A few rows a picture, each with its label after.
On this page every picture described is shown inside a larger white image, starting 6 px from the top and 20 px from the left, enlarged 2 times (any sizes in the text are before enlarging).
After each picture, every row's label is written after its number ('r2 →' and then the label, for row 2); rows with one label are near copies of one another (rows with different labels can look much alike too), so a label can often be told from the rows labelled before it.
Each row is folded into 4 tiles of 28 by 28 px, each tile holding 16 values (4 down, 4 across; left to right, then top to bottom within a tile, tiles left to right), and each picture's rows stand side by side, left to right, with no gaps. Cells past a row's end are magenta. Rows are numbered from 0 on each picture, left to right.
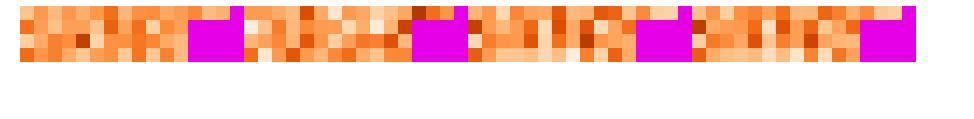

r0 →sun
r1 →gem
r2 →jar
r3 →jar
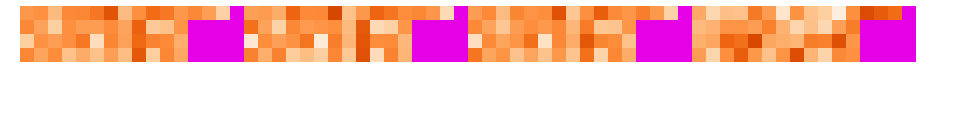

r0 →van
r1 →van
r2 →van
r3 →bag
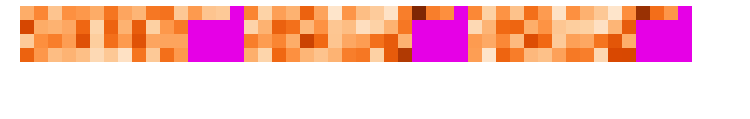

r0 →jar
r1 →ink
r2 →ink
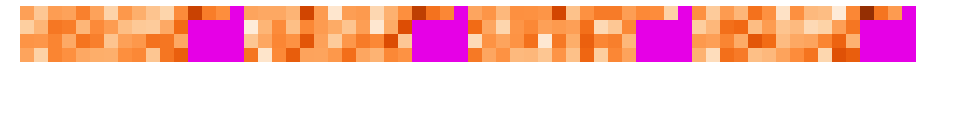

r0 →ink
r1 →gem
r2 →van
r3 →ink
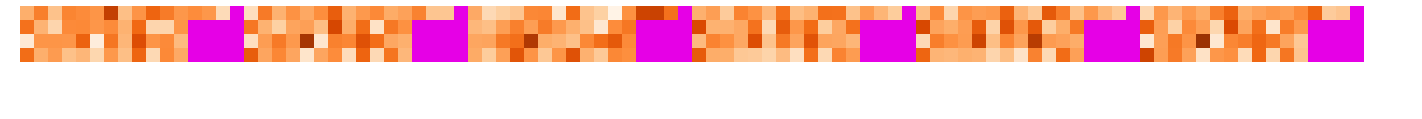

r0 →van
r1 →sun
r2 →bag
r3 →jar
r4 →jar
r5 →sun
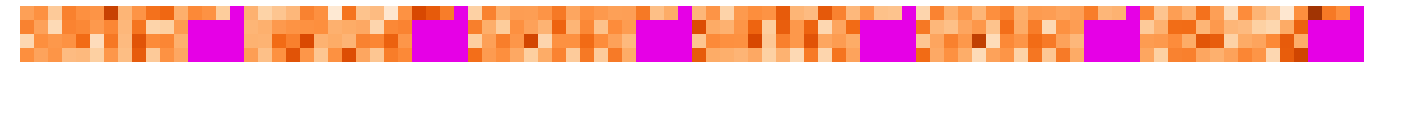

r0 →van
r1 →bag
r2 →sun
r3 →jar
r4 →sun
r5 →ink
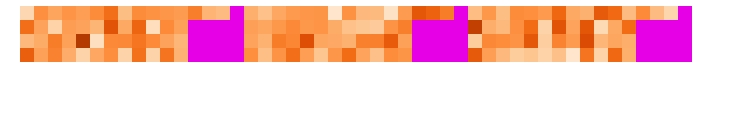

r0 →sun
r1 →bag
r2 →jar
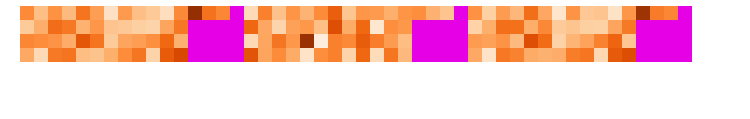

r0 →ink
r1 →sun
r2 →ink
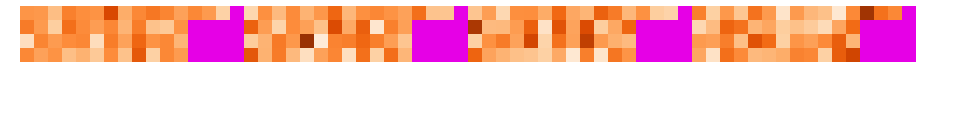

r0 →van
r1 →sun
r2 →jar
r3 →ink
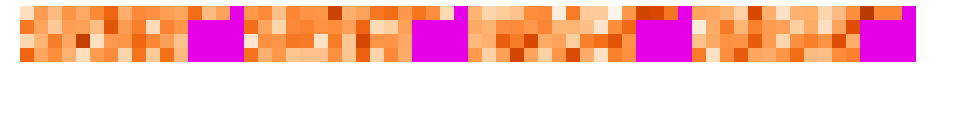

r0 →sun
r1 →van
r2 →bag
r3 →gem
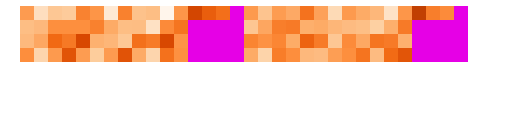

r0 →bag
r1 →ink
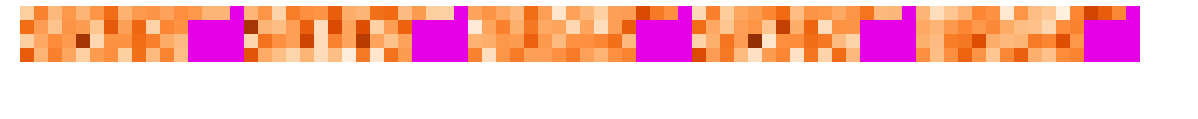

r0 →sun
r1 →jar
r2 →gem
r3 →sun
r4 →bag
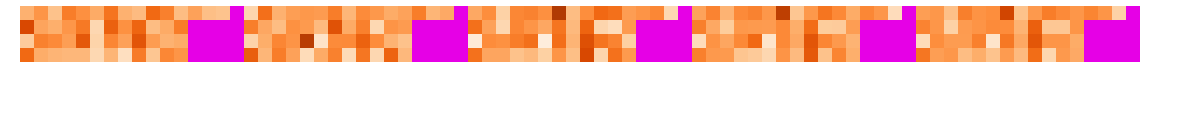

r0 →jar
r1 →sun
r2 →van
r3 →van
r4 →van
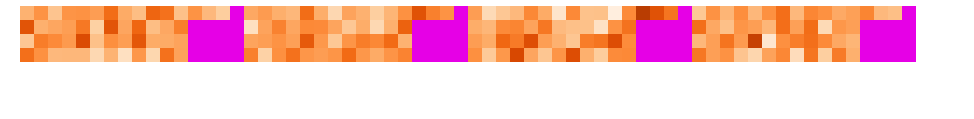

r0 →jar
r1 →gem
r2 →bag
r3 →sun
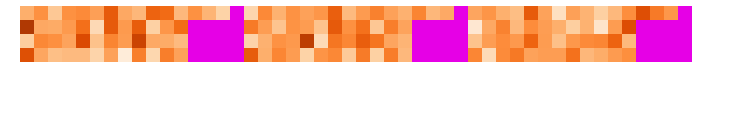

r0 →jar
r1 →sun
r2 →gem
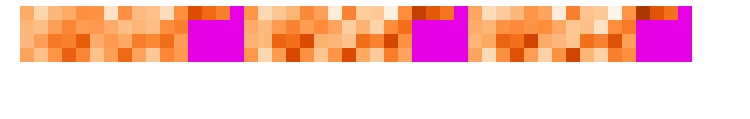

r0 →bag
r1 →bag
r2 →bag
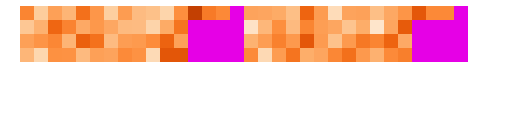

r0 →ink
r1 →gem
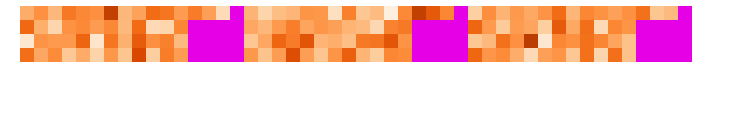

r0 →van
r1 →bag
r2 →sun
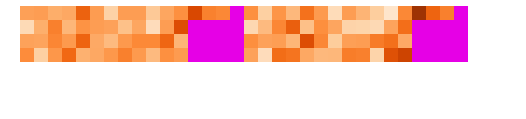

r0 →gem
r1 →ink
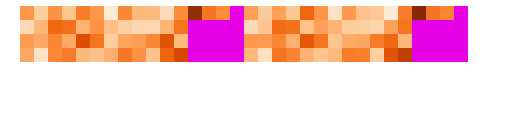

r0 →ink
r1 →ink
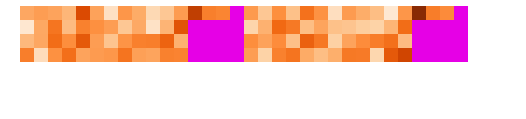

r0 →gem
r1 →ink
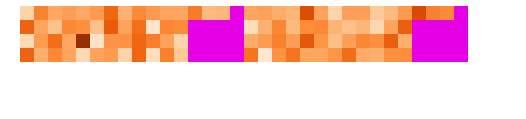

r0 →sun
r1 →gem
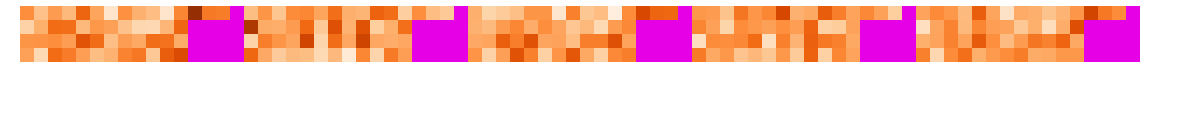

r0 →ink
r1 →jar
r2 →bag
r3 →van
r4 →gem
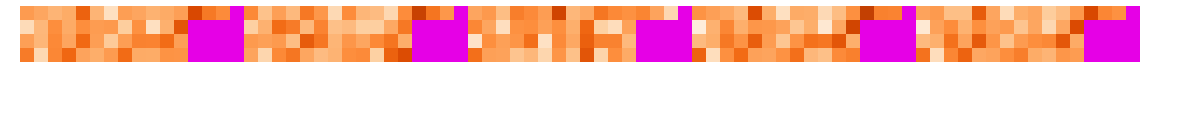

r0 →gem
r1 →ink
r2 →van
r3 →gem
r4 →gem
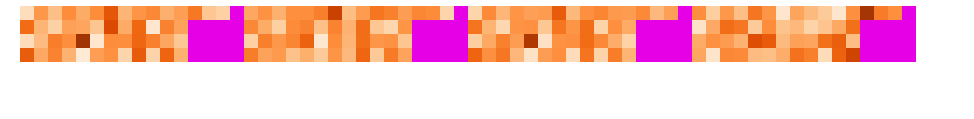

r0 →sun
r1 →van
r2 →sun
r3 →ink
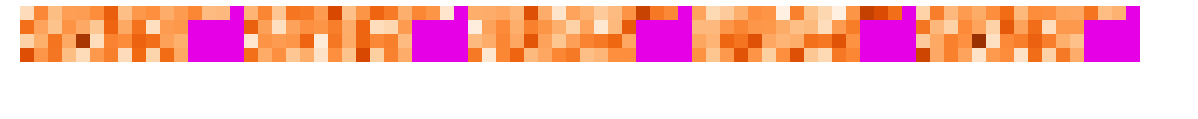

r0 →sun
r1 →van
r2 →gem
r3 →bag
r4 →sun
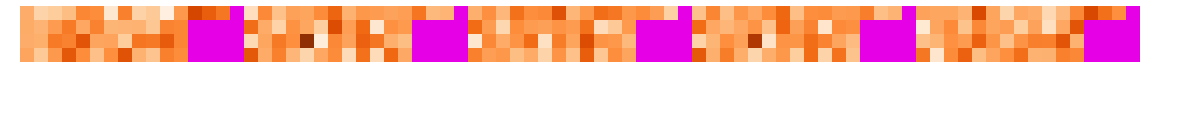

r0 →bag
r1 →sun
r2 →van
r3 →sun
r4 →gem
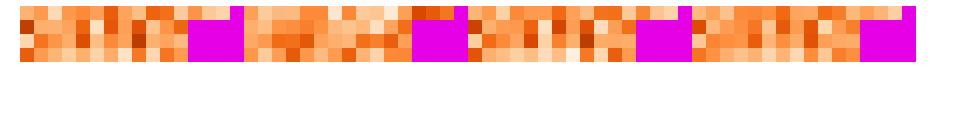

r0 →jar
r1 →bag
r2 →jar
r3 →jar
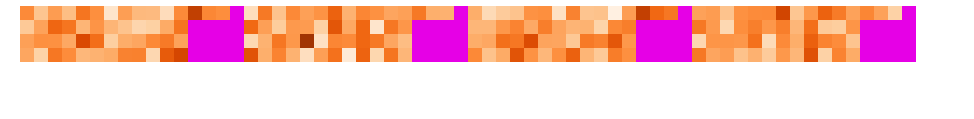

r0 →ink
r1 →sun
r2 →bag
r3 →van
